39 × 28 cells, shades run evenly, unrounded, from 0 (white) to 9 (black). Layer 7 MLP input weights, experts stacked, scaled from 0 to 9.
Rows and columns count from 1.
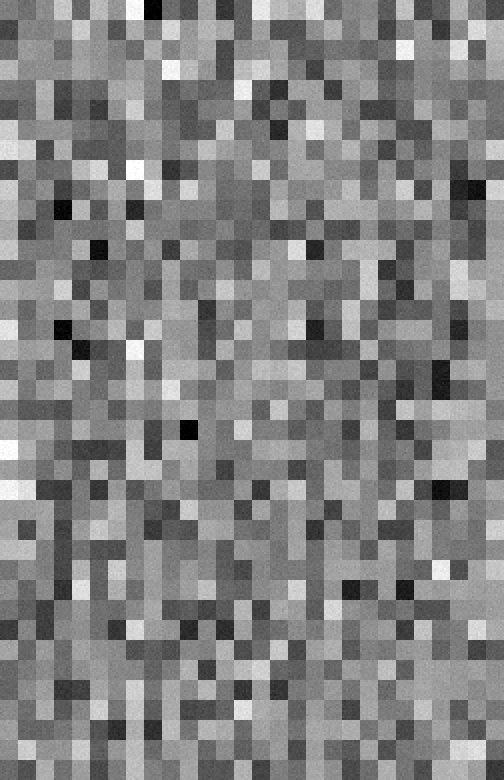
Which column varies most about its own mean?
26
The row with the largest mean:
12
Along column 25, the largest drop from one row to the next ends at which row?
21
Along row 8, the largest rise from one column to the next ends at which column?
3
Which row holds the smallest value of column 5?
30
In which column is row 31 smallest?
19
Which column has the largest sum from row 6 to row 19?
6
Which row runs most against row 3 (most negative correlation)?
7
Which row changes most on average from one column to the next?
1
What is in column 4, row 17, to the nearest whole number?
9
